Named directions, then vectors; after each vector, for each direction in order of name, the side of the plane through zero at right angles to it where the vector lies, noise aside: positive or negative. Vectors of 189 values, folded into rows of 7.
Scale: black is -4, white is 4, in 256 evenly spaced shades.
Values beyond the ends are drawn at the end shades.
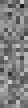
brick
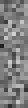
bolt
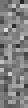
positive, negative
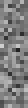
negative, positive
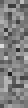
negative, positive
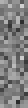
negative, negative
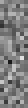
negative, negative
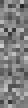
negative, positive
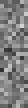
positive, positive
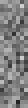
negative, negative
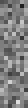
positive, positive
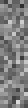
positive, positive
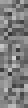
negative, positive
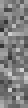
positive, negative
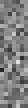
positive, positive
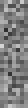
negative, positive
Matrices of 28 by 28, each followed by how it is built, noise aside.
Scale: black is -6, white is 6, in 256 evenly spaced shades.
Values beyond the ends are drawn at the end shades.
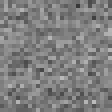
blocks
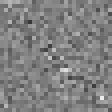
banded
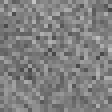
Toeplitz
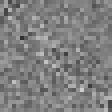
banded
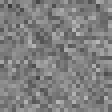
Toeplitz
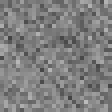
Toeplitz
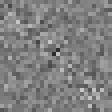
banded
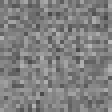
blocks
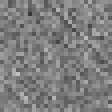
Toeplitz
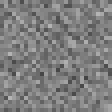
Toeplitz
